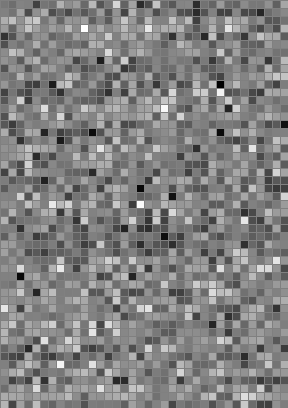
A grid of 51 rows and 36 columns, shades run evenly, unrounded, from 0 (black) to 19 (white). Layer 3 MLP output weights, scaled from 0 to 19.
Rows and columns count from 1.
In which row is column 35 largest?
33
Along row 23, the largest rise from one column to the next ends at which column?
20
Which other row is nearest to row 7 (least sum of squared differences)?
47
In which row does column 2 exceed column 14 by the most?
3
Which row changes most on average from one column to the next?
11
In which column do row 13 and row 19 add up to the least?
25
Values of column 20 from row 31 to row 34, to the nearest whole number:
6 7 12 11
